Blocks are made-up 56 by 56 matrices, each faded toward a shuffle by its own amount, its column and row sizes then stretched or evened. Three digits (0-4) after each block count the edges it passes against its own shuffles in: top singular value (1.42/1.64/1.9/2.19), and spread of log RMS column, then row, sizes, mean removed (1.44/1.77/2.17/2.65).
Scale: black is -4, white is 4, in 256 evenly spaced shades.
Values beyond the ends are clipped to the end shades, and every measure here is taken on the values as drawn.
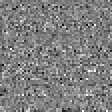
1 0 3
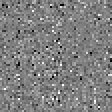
1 2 1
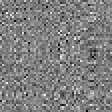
4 2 0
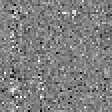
0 2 1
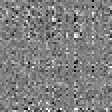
3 4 3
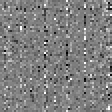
0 4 0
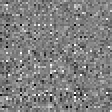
3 2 2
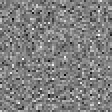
3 3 0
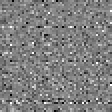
3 1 3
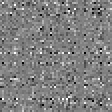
1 3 3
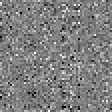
2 3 0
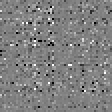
2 2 3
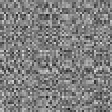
4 2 3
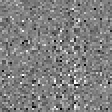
3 2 2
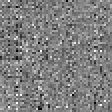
2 3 1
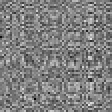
4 2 0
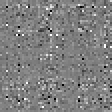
0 3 3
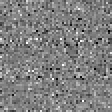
1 1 3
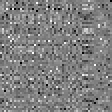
4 0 1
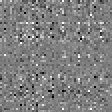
2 3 3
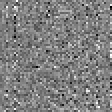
2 3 1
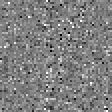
1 1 0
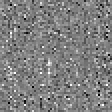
1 3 0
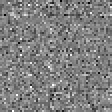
2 0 2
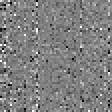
2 4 0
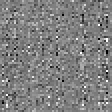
0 4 1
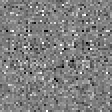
2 0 3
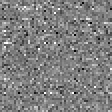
1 0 2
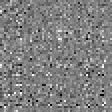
2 3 2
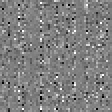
0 4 2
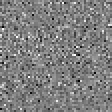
2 0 2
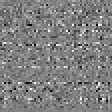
3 1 4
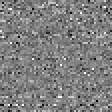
0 0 4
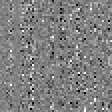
1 4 0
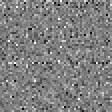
1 0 1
